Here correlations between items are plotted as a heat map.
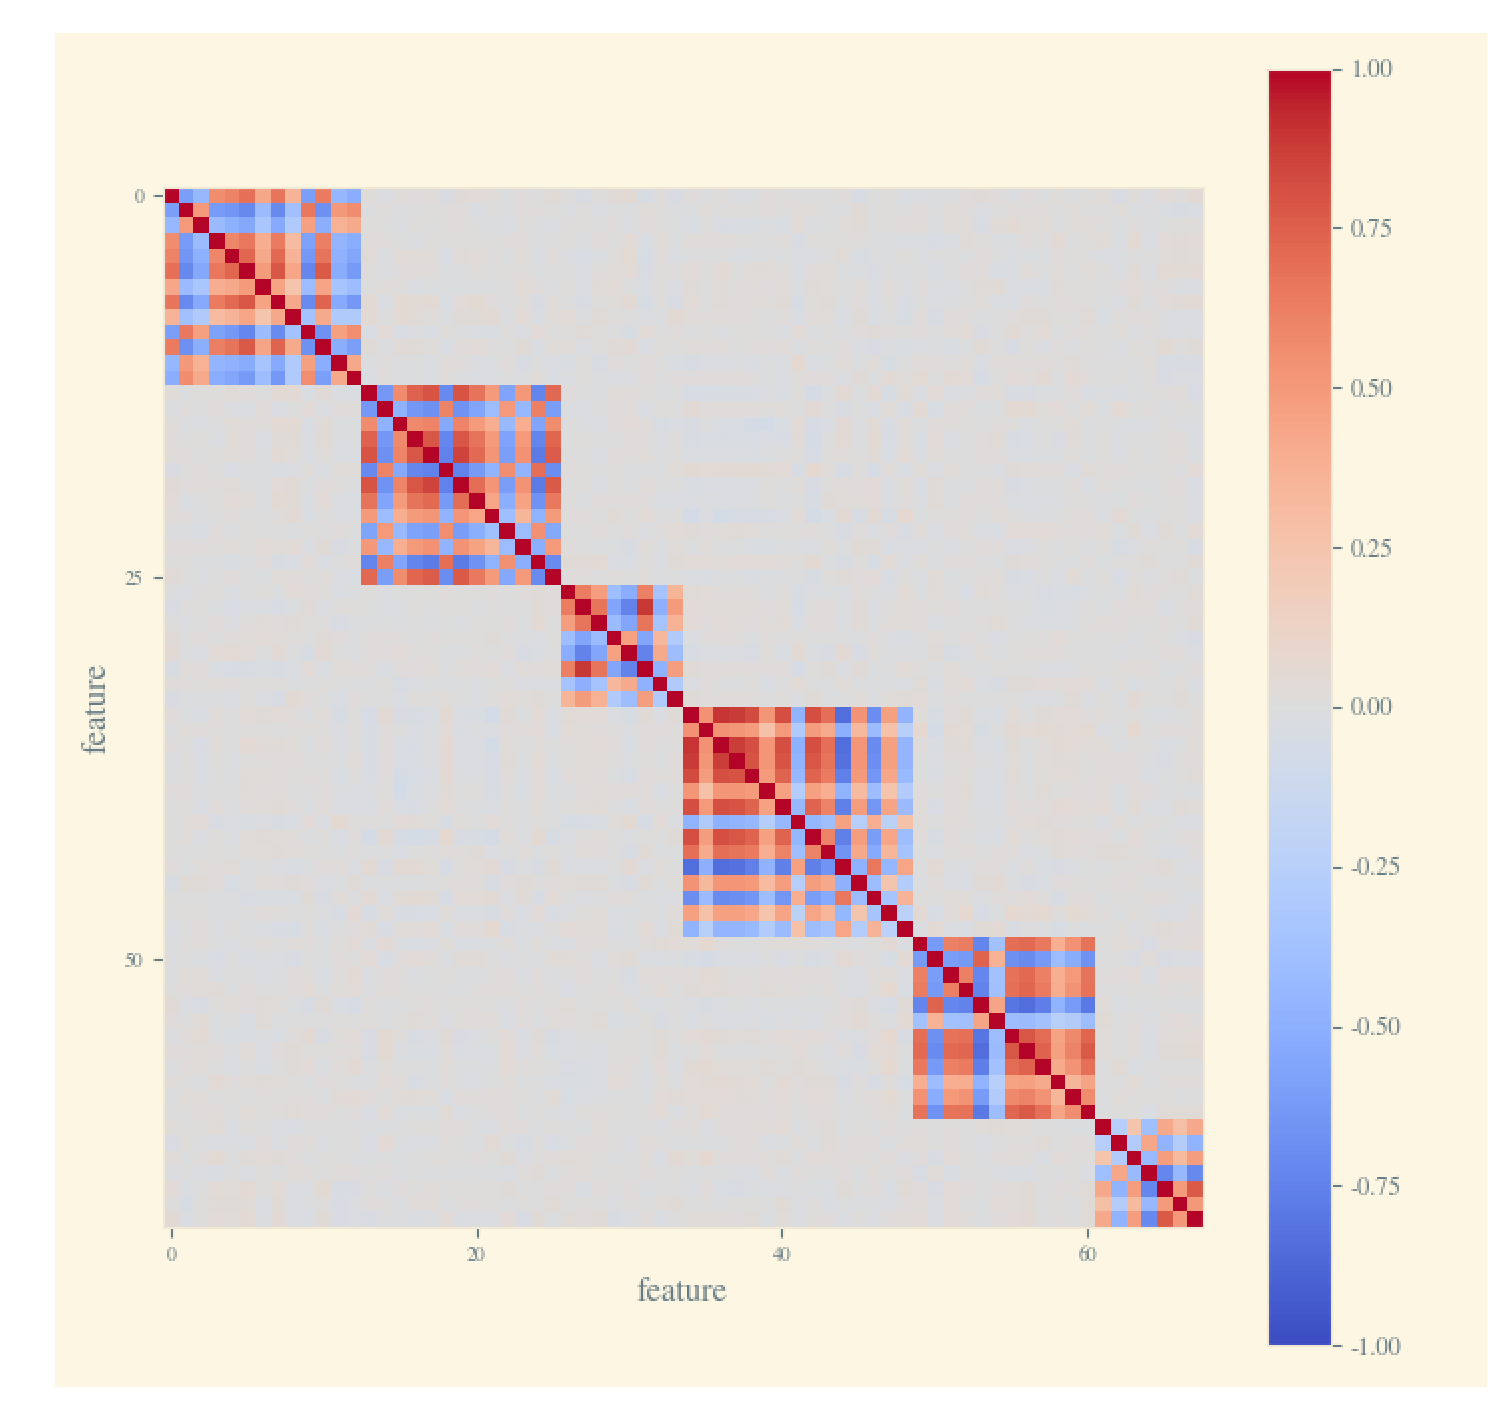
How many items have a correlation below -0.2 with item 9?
8
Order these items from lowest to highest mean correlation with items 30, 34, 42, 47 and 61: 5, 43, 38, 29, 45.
5, 29, 45, 43, 38
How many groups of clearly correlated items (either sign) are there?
6
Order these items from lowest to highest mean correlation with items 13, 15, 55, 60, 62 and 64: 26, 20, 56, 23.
26, 23, 20, 56
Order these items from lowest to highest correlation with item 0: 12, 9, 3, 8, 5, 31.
9, 12, 31, 8, 3, 5
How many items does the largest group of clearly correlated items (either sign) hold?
15
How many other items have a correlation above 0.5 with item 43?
6
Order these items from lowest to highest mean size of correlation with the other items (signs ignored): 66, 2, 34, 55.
66, 2, 55, 34
